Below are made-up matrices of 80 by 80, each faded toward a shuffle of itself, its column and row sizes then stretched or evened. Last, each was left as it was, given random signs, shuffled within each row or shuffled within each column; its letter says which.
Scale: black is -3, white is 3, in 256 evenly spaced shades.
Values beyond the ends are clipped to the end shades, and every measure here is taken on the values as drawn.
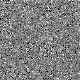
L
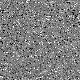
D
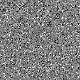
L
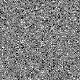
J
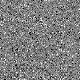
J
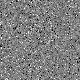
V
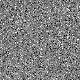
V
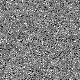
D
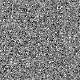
L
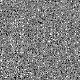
J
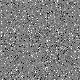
V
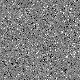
V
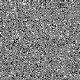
J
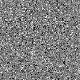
J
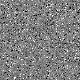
L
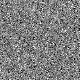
V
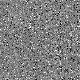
V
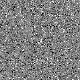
L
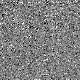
L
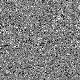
D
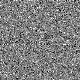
D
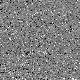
D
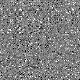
J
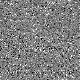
L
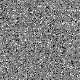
L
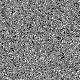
V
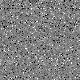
D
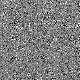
L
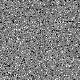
D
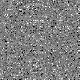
J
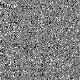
L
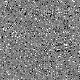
J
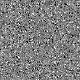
J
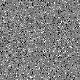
J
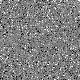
D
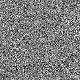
L
